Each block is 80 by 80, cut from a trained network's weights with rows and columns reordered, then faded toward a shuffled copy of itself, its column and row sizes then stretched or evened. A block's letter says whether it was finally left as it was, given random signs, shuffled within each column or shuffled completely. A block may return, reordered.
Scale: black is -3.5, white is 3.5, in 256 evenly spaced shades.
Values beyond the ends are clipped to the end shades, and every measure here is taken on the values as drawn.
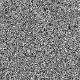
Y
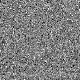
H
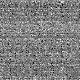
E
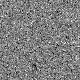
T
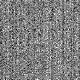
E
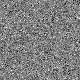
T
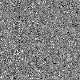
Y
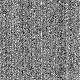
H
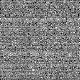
E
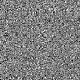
E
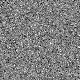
T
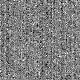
H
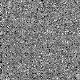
Y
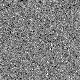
T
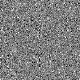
Y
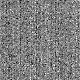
E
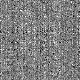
E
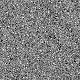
T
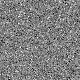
T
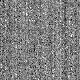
H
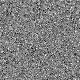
T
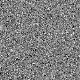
Y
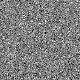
H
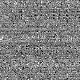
E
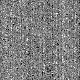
H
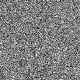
T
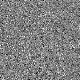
Y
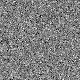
T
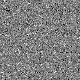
Y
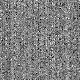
E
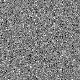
H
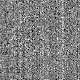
E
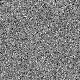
T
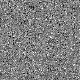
Y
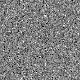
H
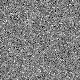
T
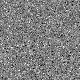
T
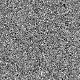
H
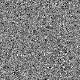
Y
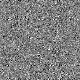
Y
